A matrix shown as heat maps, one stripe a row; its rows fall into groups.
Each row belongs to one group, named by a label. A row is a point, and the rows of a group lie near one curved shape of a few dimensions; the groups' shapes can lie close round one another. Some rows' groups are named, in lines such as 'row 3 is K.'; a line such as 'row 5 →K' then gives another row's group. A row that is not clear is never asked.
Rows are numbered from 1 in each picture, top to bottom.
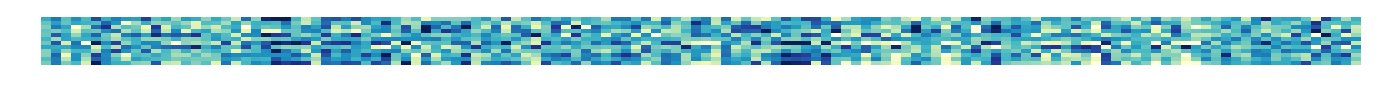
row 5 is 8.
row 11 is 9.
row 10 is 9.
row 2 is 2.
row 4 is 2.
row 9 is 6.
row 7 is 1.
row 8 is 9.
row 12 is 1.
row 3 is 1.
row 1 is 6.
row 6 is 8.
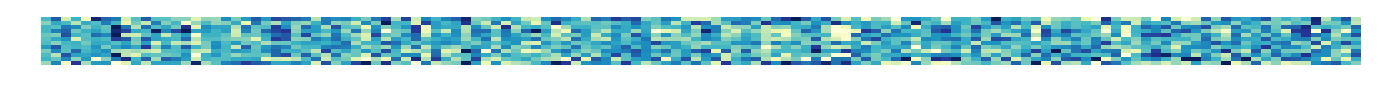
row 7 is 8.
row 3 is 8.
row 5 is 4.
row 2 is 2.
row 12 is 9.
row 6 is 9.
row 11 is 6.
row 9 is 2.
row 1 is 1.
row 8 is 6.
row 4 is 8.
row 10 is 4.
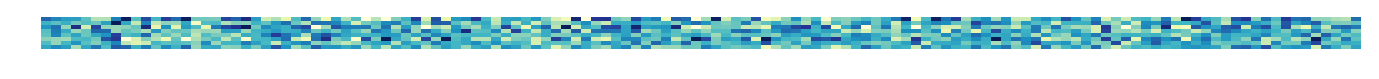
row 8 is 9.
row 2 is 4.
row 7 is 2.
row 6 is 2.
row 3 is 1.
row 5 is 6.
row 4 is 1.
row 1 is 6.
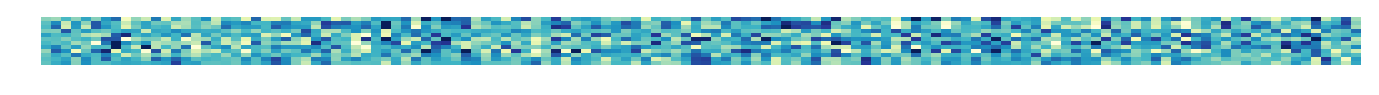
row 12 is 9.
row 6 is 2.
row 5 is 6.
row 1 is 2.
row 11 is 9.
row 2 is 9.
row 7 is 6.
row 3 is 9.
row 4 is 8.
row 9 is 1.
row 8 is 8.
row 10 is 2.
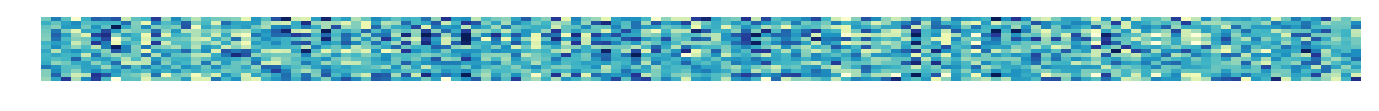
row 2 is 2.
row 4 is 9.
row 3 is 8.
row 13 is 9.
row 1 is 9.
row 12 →2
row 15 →1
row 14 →9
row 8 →6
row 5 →1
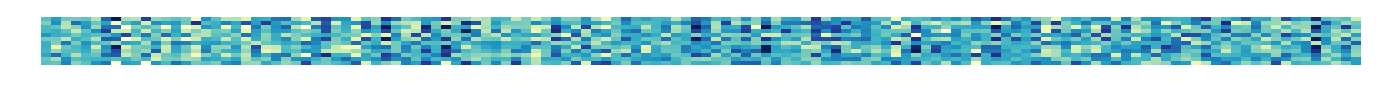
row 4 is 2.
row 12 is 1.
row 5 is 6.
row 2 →9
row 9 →2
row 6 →2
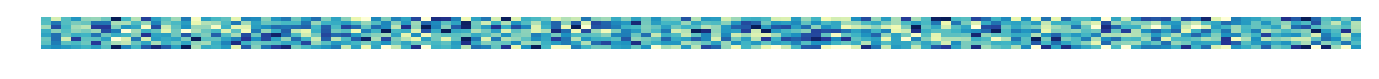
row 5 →6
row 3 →1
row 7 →1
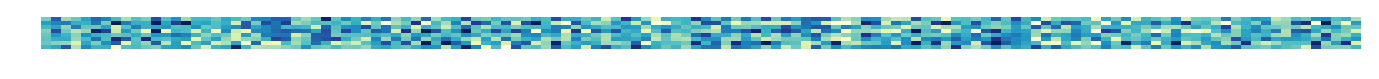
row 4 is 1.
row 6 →9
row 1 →9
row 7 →2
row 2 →8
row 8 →1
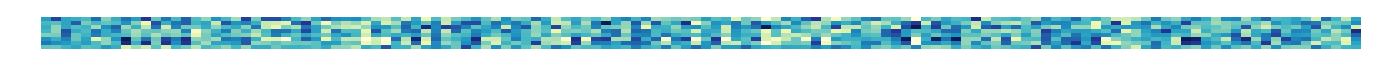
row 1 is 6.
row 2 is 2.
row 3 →2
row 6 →6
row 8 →2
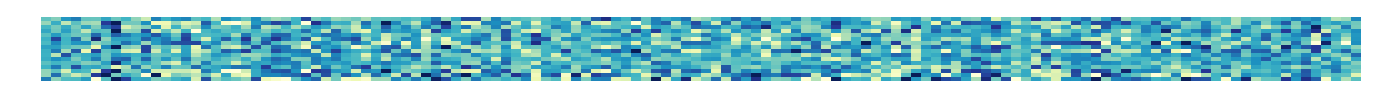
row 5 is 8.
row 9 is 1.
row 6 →6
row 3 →2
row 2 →6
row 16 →6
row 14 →6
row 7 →9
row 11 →9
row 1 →2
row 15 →1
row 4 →8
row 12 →6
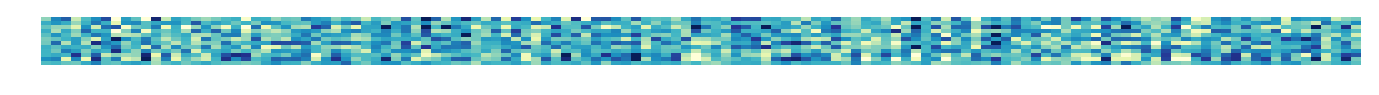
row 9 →8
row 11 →1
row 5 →1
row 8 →2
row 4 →8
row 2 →8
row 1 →1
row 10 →1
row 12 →8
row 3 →2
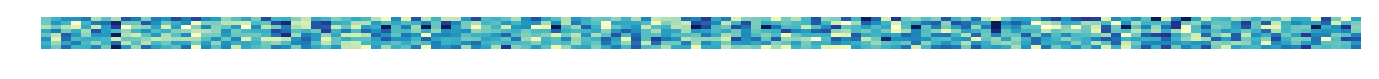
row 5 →4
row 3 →2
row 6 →8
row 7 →2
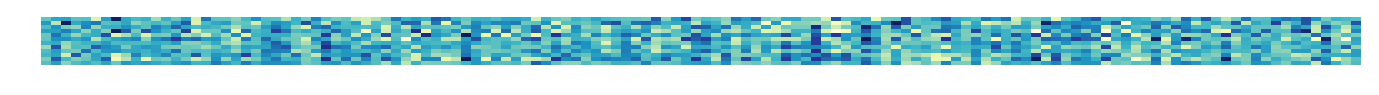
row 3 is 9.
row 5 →2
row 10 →9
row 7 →9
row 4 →8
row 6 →9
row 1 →6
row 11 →2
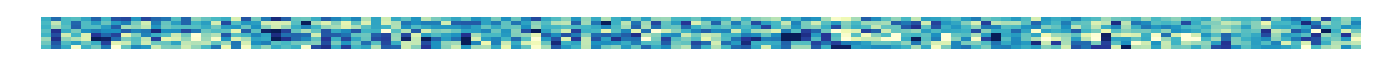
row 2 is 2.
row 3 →2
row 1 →8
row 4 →8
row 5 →1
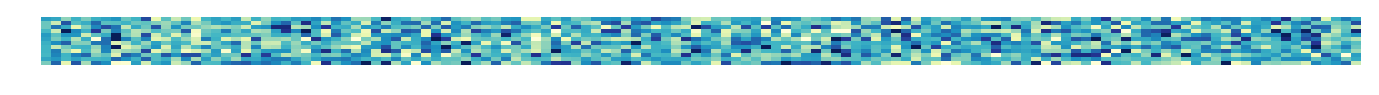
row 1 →8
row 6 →6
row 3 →9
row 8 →2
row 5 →8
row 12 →9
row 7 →1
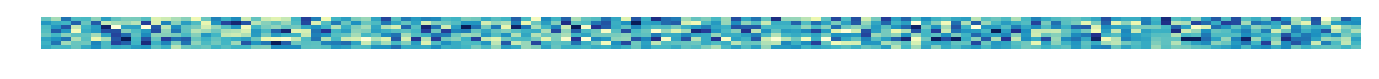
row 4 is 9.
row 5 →6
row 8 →8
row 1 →8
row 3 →1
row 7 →8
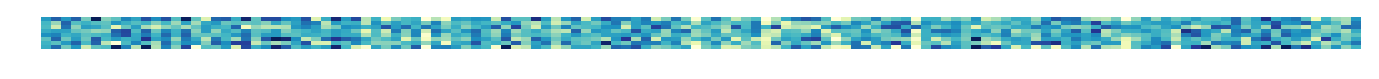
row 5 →6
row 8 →8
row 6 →6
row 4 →6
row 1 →6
